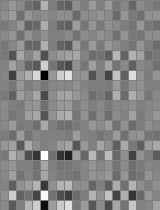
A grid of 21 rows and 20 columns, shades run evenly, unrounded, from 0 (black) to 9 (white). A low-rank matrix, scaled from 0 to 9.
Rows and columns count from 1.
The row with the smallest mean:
16
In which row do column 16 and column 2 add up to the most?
20
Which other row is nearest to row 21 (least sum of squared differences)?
8
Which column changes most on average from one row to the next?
6
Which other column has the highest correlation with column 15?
17
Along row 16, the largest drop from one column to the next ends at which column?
7
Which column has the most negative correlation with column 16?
15
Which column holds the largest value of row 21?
9
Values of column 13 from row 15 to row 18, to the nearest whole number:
6 4 5 5
